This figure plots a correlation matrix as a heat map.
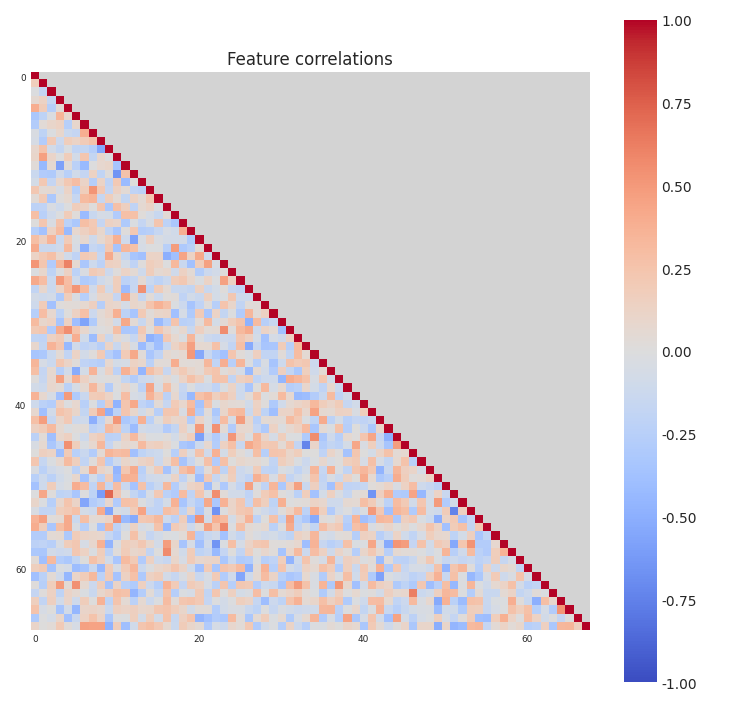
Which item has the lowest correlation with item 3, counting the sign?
11
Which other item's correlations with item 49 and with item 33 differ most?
45
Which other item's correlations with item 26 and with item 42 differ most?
60
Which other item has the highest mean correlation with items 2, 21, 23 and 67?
0
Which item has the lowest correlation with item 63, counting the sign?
12
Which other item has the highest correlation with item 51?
9
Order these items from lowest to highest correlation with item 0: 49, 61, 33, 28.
61, 49, 28, 33
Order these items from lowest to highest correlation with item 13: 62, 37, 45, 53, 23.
37, 23, 62, 45, 53
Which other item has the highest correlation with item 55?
23
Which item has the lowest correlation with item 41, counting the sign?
51
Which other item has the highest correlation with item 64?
65
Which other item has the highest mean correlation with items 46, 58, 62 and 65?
64
